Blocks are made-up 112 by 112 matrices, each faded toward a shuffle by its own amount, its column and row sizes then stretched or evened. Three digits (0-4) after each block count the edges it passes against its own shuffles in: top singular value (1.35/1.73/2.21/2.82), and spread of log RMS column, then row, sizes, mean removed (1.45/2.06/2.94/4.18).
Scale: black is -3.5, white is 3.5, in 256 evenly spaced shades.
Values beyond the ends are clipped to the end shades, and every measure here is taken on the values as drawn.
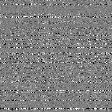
2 1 4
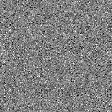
2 1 0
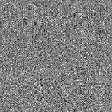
3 1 1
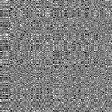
4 2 2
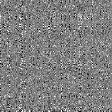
3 3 2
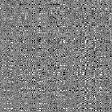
3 3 3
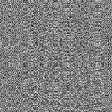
4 2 0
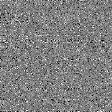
2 1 2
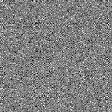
3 1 1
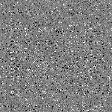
2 1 2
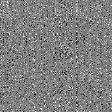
2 3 0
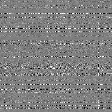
3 1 4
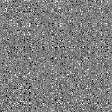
3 2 2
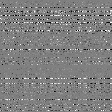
4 0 4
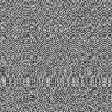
4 0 2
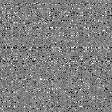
3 0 3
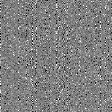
3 3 0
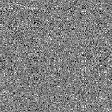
3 1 1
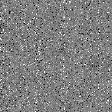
1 2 1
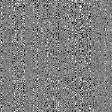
1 4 2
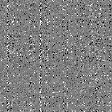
2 3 2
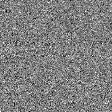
1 1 1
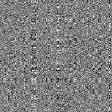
3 3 1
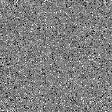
1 1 1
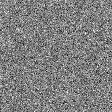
0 0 0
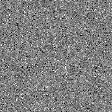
1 1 1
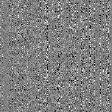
1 4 0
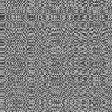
4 1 3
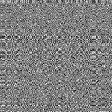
4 0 3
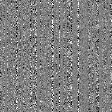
1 4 0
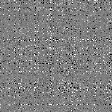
1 3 3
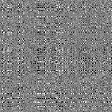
4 3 3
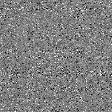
1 1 2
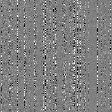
3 4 1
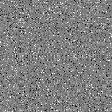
3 0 0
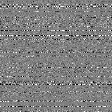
3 0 4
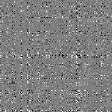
3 3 3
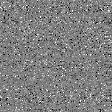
2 0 2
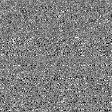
1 1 3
